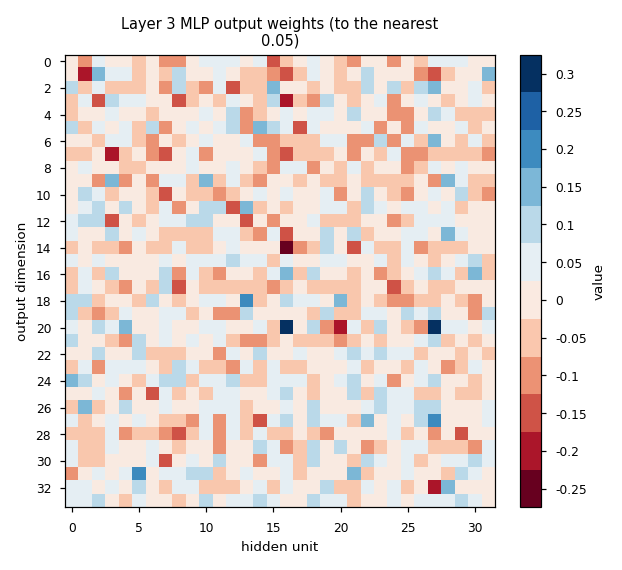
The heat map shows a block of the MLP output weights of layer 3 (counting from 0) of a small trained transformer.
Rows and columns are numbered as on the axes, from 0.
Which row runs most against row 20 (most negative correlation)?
14
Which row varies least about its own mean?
15
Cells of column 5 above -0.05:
24
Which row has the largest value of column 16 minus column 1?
20
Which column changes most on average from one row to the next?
27
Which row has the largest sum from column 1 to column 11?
31
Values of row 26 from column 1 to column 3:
0.15 -0.05 0
